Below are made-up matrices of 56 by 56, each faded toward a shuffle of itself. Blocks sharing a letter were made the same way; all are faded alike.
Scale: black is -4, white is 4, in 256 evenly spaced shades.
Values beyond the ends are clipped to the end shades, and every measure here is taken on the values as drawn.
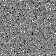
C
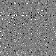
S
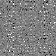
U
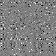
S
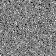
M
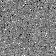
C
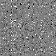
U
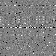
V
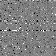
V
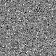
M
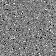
C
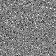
M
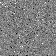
C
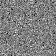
M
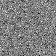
M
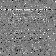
V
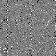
S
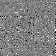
S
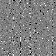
S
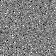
C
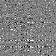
V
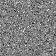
M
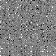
S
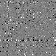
S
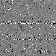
V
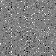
S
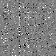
S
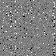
U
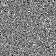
M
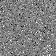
C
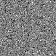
M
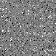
U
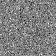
M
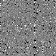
S
